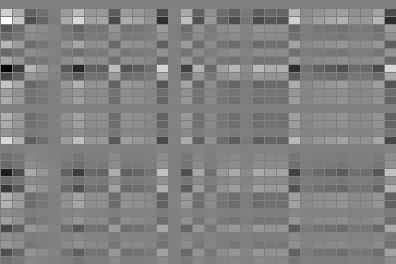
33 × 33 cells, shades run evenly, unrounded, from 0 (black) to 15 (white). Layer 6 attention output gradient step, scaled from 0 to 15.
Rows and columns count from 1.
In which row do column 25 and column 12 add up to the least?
9
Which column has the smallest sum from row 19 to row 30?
1
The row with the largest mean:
3
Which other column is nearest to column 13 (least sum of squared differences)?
26
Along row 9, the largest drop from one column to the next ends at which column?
25
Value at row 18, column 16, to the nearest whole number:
10
